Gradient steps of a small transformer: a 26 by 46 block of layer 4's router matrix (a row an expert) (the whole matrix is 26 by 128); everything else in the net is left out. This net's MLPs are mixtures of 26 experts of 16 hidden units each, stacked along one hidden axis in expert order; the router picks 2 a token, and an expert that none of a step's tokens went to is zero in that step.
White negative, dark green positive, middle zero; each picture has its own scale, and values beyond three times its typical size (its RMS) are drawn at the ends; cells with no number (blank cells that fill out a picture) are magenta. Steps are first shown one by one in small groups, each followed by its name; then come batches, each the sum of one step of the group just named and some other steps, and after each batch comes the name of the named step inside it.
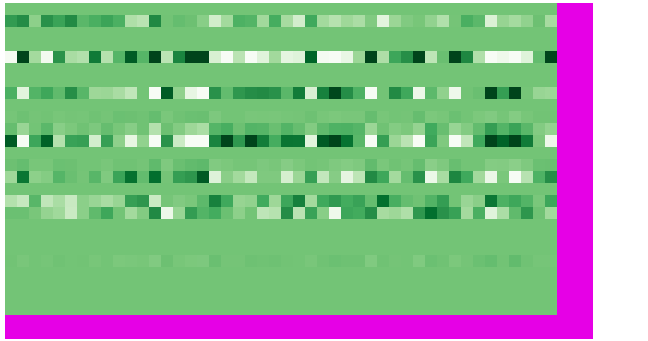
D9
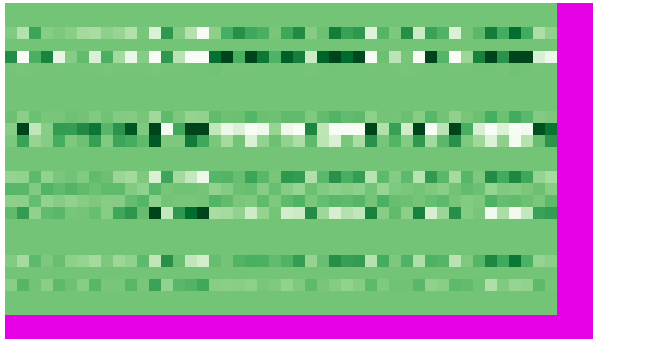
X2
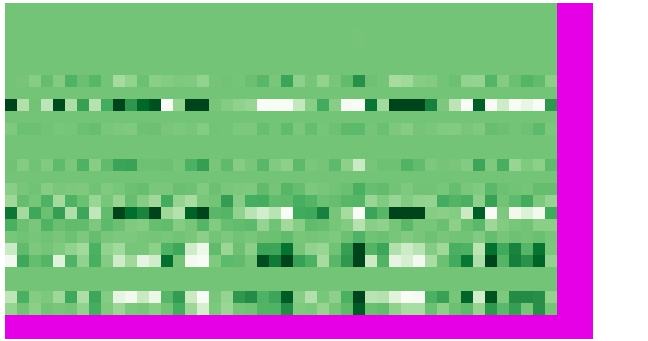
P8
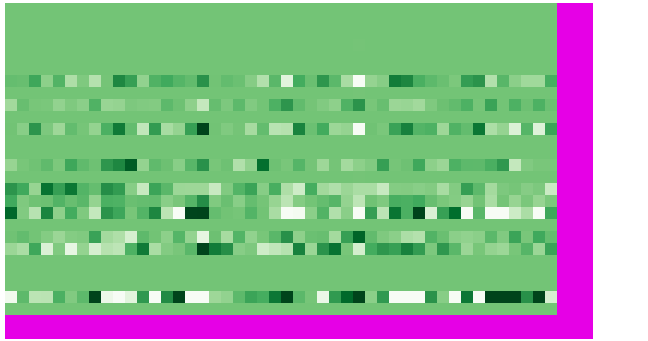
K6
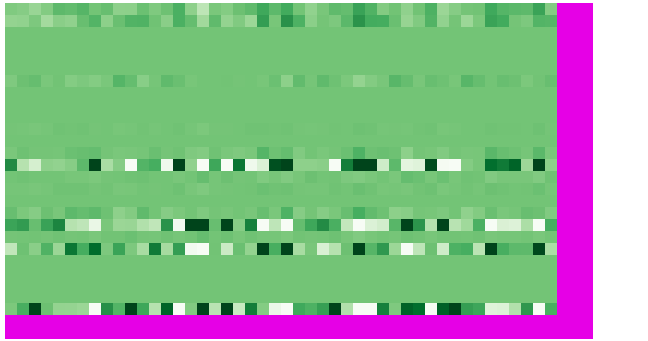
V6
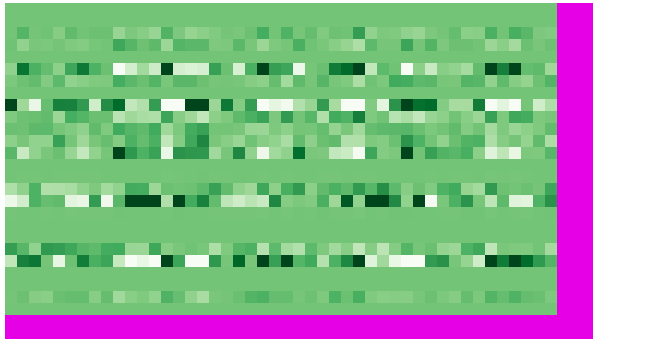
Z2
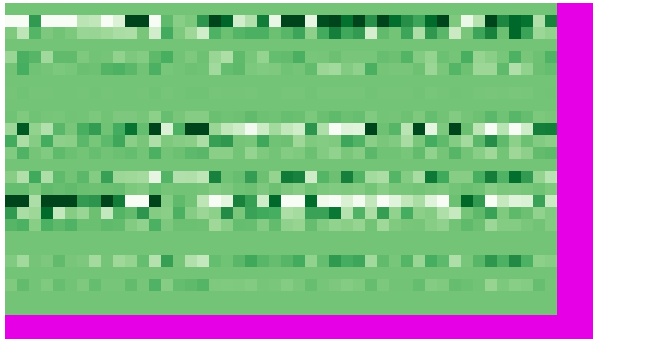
X2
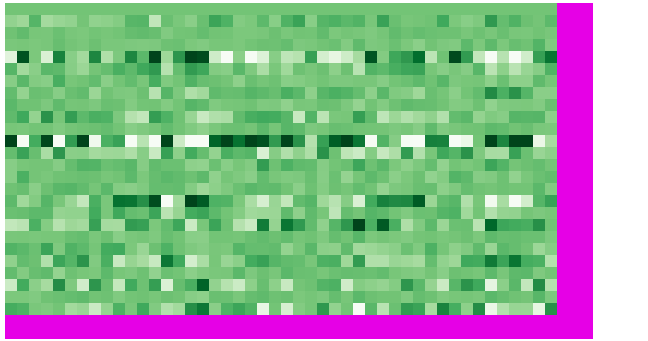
D9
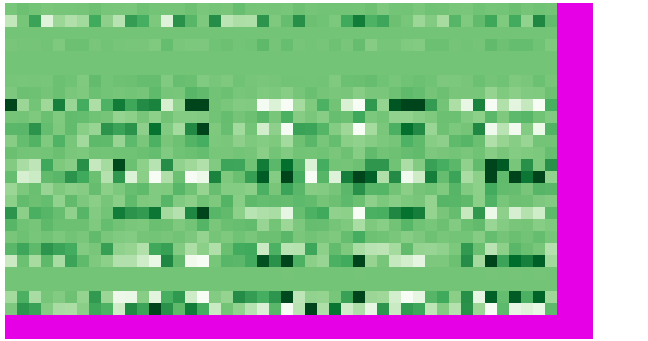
P8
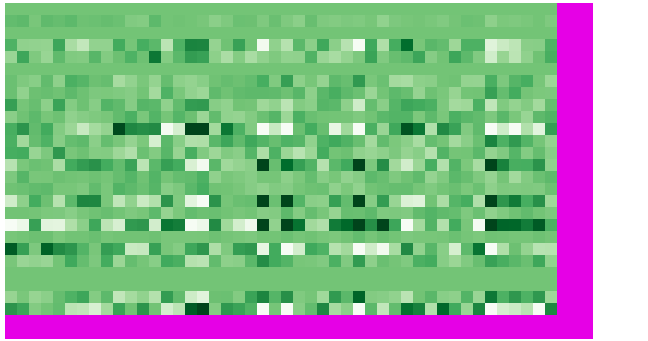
D9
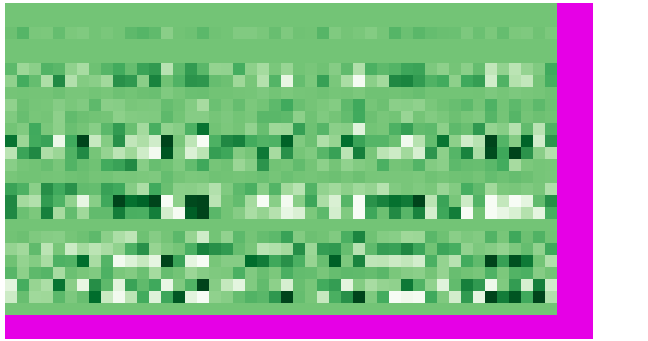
K6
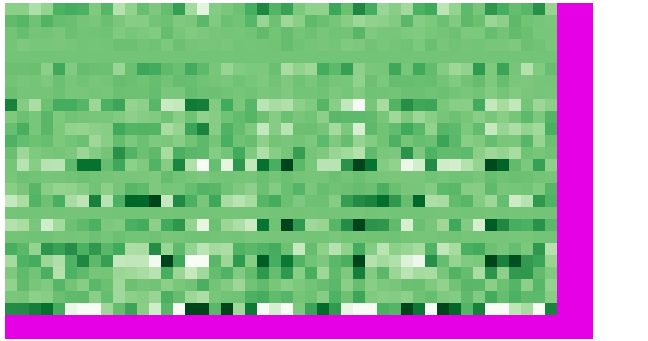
Z2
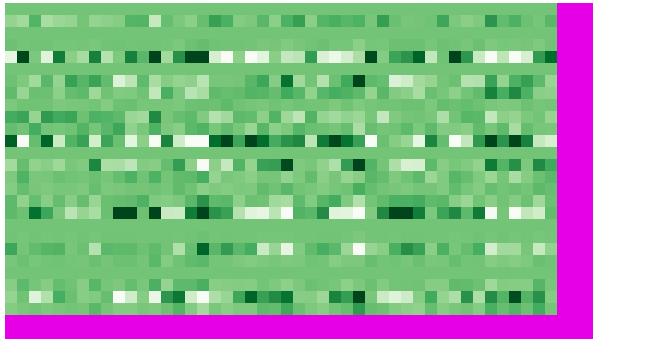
D9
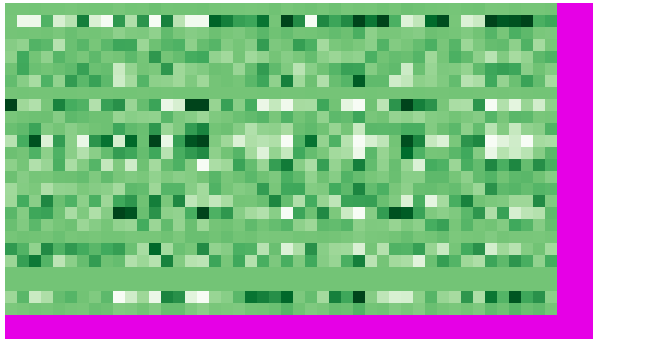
Z2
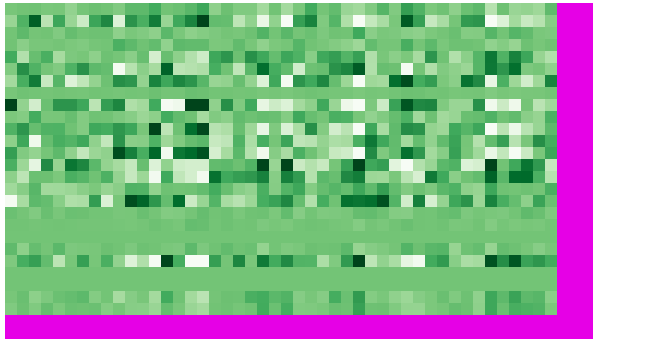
Z2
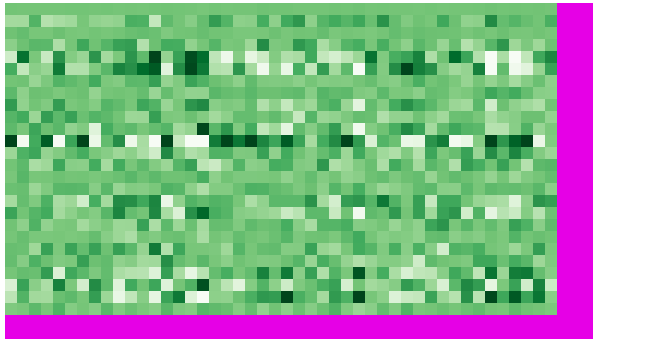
D9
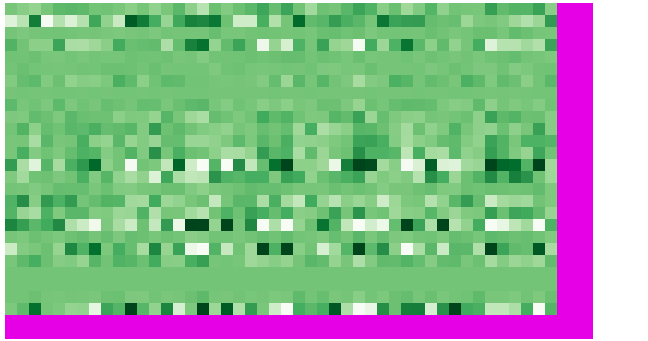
V6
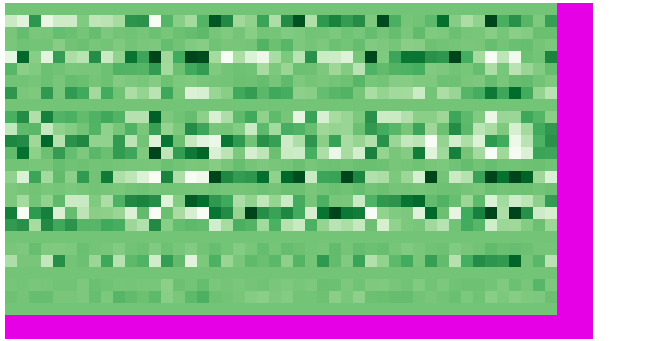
D9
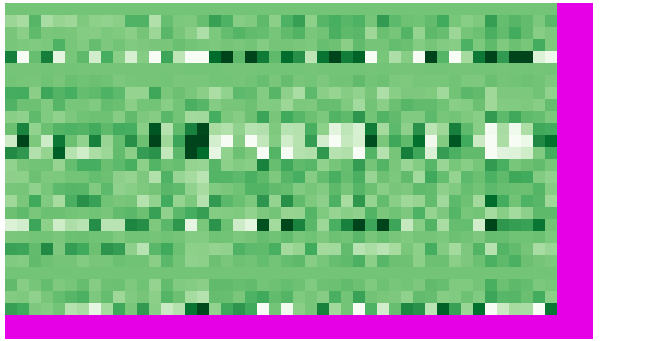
X2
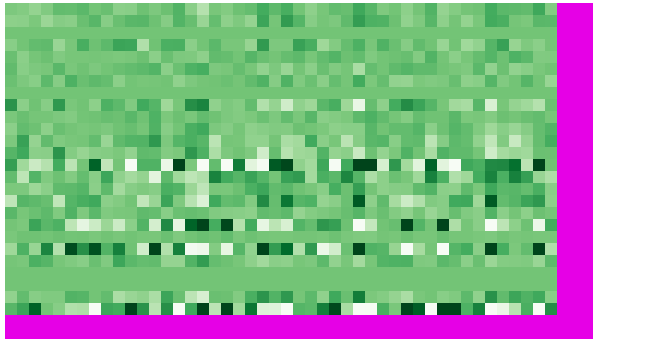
V6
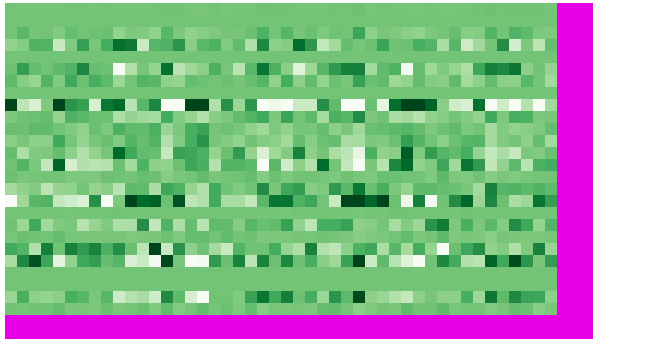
Z2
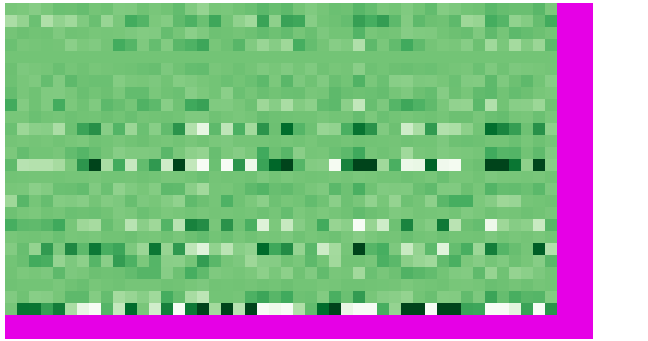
V6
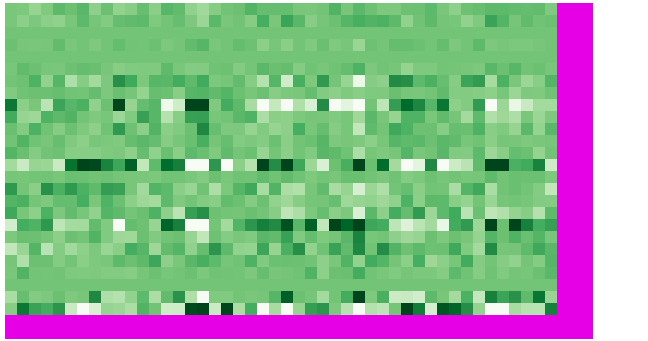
K6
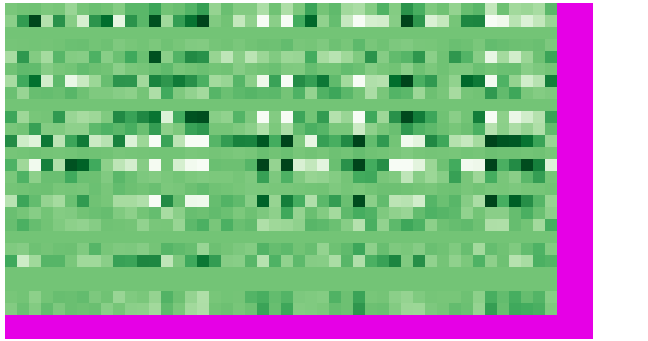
D9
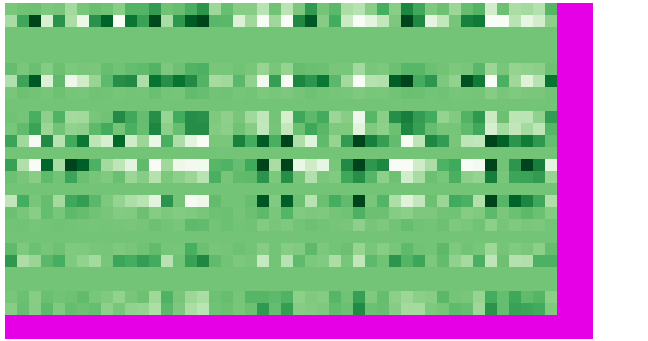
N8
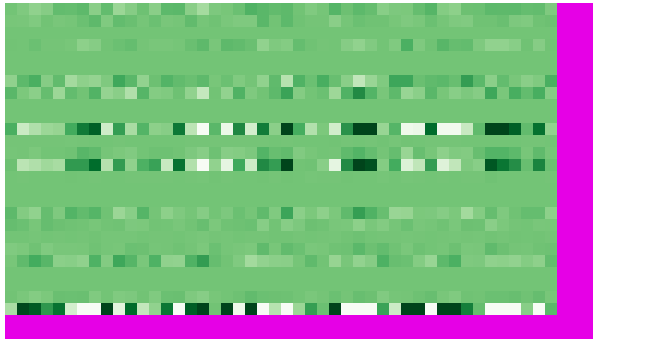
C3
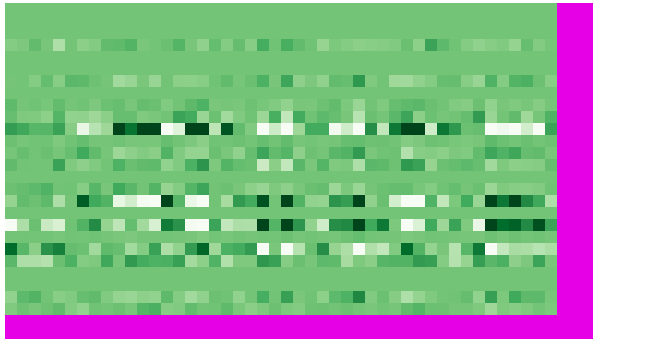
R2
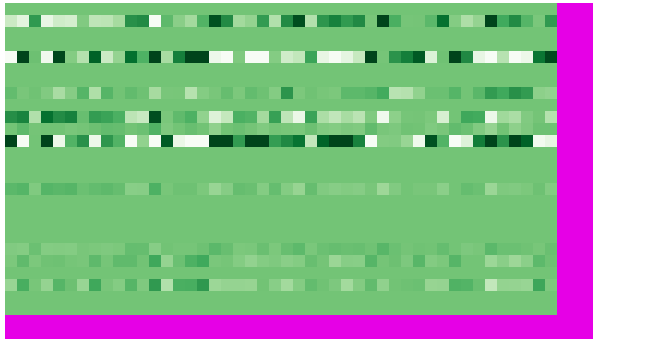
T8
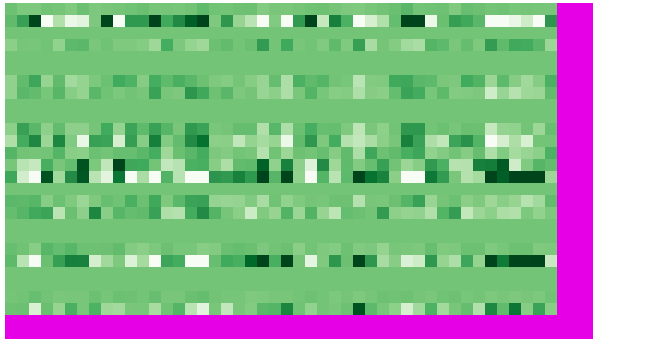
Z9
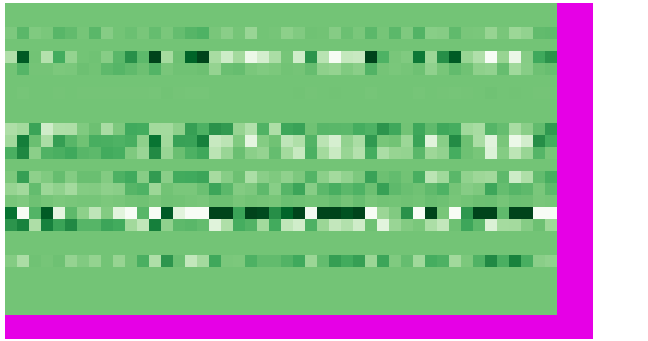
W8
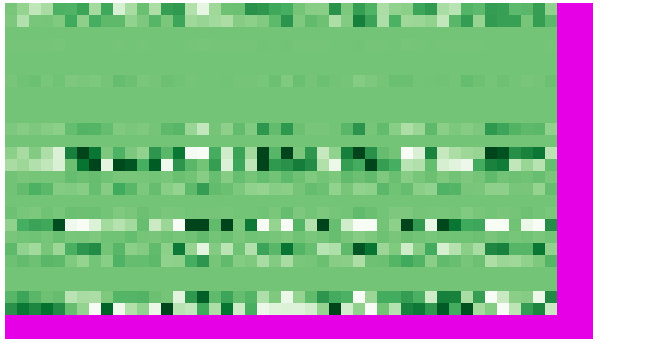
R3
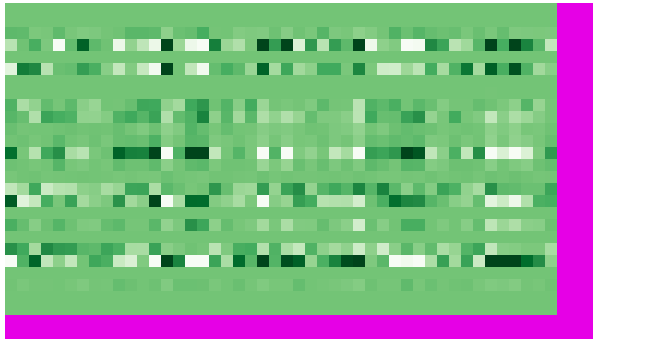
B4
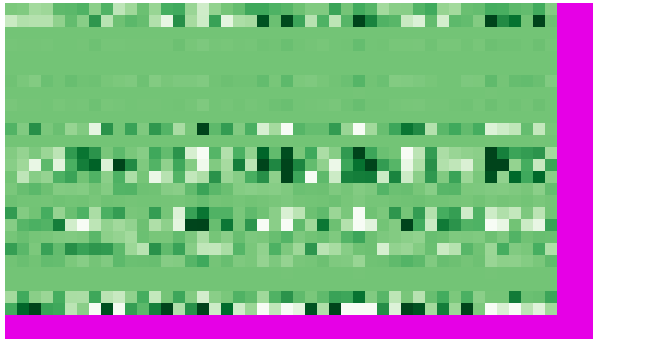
R3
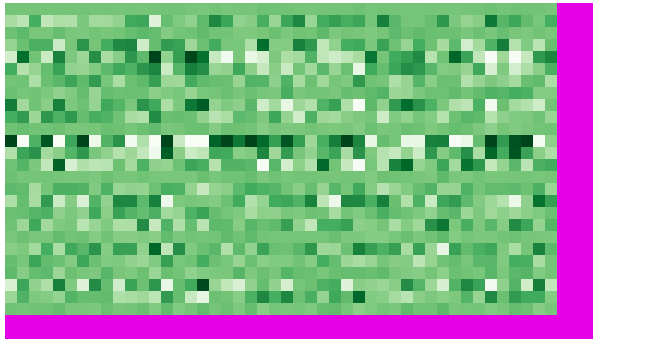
T8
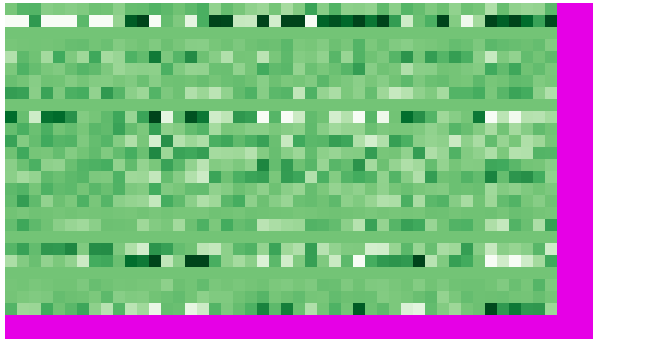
T8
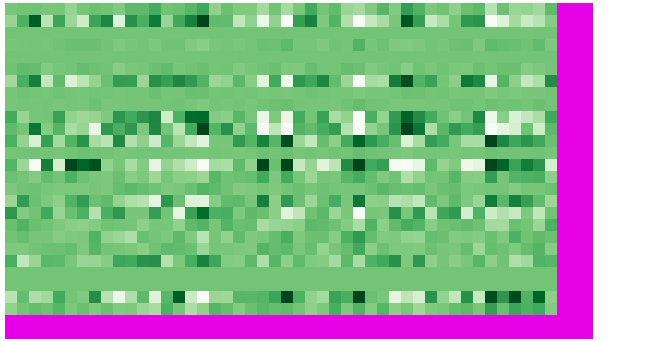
N8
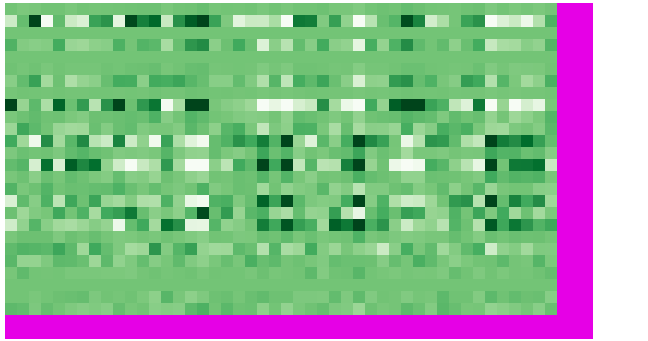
N8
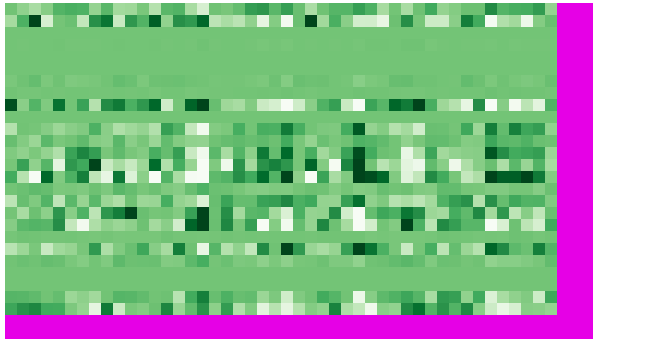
R3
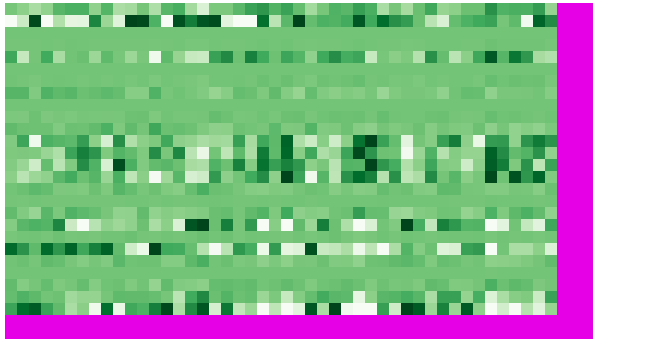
R3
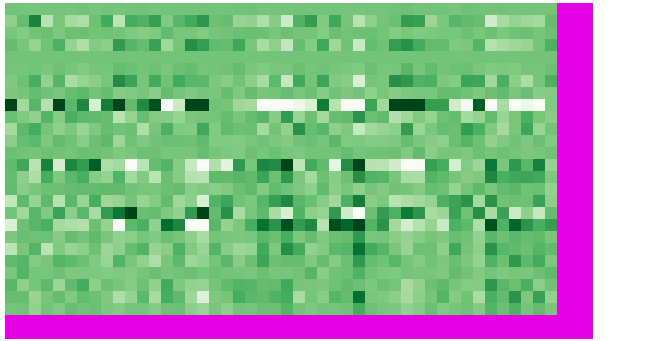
Z9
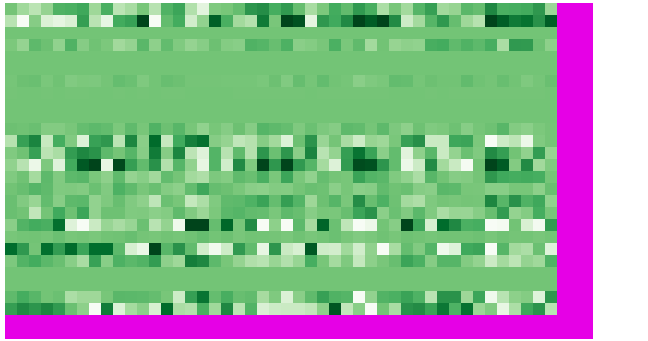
R3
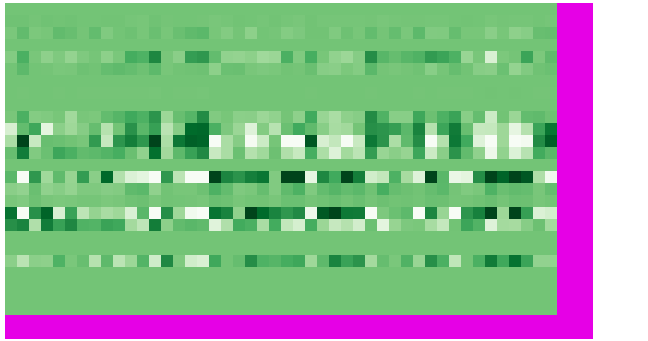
W8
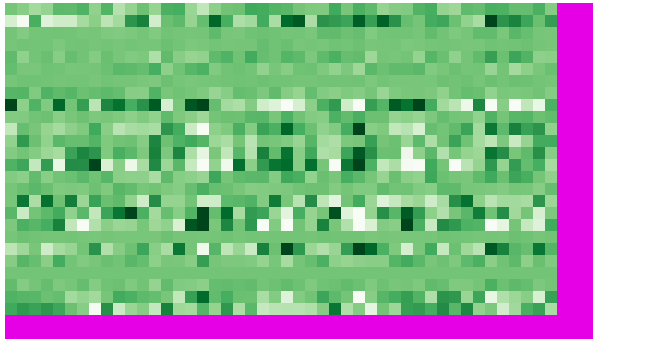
R3
